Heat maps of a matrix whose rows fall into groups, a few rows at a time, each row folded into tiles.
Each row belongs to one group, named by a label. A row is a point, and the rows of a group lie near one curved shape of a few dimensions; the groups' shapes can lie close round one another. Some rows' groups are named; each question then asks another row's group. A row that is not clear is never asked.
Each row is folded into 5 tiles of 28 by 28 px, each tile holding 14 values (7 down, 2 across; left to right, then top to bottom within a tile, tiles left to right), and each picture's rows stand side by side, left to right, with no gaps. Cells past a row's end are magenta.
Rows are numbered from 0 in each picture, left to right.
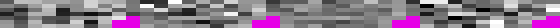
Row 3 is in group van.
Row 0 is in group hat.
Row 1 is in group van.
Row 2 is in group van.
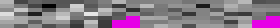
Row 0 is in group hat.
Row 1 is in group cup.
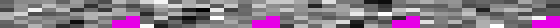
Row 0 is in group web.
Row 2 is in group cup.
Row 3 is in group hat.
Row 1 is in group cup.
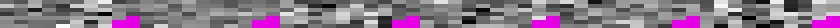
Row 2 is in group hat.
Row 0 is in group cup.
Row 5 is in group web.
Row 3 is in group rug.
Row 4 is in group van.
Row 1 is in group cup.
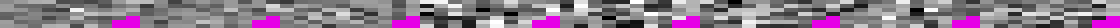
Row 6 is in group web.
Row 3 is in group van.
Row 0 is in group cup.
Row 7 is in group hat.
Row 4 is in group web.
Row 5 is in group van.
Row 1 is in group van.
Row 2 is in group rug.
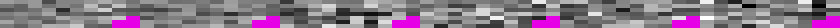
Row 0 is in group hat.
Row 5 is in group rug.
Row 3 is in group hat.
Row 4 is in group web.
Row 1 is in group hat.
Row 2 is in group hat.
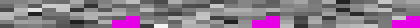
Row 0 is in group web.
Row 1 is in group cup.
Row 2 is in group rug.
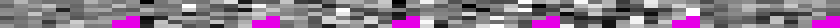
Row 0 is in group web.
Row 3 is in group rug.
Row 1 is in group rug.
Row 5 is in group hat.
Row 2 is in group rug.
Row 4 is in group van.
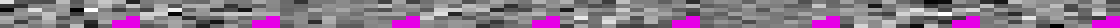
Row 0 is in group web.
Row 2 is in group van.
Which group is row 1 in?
web
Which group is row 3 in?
web
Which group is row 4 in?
van
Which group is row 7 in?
van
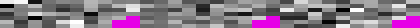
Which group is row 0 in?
van
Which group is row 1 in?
hat
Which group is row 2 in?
web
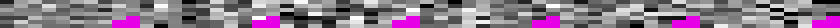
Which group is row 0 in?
rug
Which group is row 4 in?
hat
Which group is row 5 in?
cup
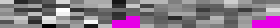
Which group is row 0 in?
rug
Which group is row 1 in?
van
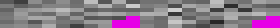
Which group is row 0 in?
van
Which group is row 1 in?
web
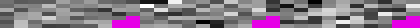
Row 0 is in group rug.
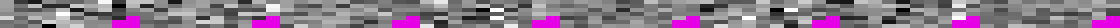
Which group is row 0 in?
rug
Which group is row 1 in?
van
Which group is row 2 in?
cup
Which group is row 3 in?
cup
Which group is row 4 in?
rug
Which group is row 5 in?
web
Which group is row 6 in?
rug
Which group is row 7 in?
hat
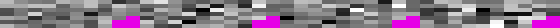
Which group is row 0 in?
cup
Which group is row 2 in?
rug
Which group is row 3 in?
hat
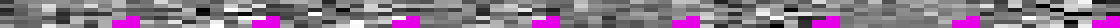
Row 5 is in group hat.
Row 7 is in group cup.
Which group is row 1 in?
hat
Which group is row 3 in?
hat
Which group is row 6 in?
van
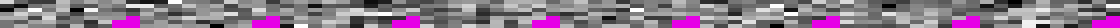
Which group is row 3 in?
hat
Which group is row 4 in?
cup
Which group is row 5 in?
hat
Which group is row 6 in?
hat
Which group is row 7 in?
van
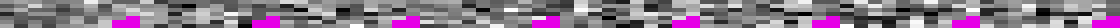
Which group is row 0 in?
van
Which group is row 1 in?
hat
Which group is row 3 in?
hat
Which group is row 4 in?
web
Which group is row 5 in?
cup
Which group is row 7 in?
hat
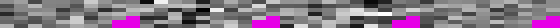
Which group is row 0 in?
van
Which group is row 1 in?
web
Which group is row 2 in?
cup
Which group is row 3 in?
rug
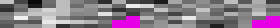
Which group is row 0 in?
van
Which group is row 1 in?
van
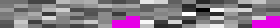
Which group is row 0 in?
rug
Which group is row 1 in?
rug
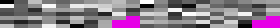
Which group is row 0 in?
hat
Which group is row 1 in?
hat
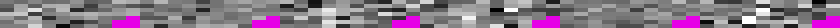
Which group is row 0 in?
web
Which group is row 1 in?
rug
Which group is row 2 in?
van
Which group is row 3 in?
web
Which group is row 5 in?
rug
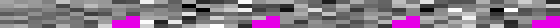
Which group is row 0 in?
cup
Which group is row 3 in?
web
